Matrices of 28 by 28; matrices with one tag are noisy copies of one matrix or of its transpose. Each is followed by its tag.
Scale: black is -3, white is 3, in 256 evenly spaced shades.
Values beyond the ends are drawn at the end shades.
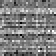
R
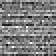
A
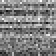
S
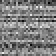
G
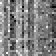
S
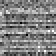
R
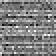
A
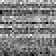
S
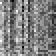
S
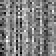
G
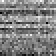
S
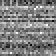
G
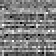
R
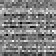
R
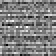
A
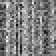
G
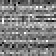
G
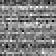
G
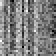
S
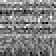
S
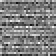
A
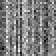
G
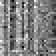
S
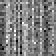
G
